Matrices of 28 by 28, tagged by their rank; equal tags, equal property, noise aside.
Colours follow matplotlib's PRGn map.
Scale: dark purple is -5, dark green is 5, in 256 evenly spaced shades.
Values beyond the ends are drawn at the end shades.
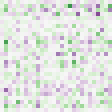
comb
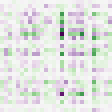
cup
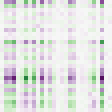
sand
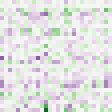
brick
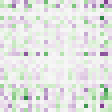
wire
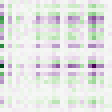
sand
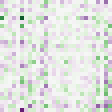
brick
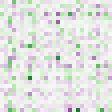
brick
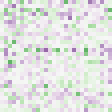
comb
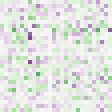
comb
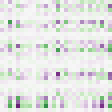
cup
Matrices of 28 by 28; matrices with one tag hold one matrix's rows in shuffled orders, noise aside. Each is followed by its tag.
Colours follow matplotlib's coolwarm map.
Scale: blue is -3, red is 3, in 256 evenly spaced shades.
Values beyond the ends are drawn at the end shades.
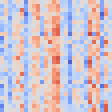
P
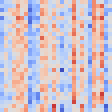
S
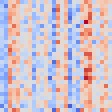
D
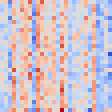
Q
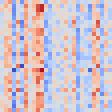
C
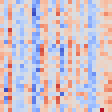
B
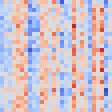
S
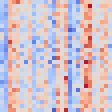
D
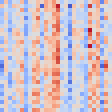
P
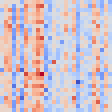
C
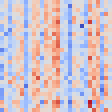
P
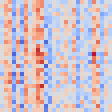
C
